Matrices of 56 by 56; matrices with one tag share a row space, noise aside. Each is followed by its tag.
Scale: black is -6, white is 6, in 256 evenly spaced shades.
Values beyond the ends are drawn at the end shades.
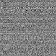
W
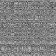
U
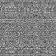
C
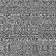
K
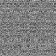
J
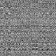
K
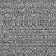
W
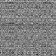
C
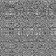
C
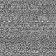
K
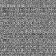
W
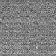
J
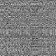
K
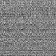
W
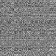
U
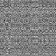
K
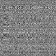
W
